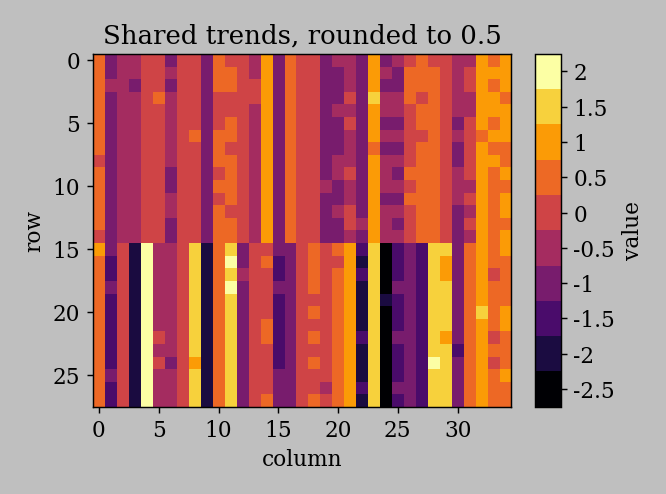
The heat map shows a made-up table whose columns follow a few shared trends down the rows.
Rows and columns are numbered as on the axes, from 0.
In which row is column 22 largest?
13
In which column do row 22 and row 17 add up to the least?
24
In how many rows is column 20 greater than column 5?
13
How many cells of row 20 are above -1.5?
27
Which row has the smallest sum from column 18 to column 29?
7
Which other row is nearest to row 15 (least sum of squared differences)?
25
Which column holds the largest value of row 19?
4
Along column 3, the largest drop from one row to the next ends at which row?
15
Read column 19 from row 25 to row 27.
0 -0.5 0
